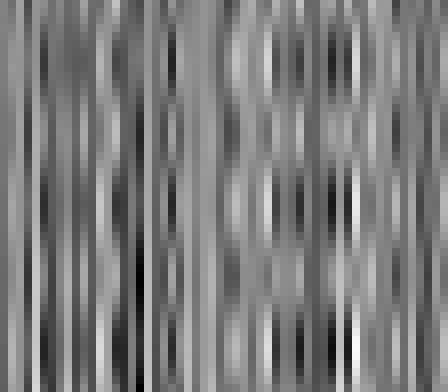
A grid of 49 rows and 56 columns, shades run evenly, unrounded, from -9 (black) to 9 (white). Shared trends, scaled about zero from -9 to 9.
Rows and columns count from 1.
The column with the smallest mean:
18
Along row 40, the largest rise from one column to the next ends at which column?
19
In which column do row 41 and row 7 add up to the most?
45
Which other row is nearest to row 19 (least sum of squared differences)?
15
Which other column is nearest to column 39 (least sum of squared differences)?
17
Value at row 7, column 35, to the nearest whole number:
-3
